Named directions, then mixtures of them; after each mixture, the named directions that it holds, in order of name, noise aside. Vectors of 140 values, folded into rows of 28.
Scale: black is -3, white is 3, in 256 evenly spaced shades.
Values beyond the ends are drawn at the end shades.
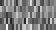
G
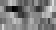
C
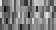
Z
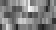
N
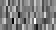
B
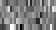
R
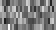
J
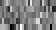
R.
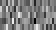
B, G.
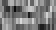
C, N, Z.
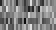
G, N.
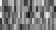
Z.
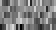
N, R, Z.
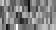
G, J, N.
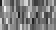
Z.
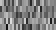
G.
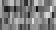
C, Z.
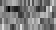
C, R.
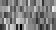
G, N, R.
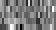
R.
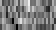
B, J, N.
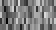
G, Z.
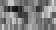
C.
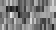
B, C.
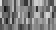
Z.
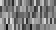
G.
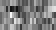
B, C, R.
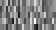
B.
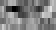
C.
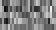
C, J, Z.
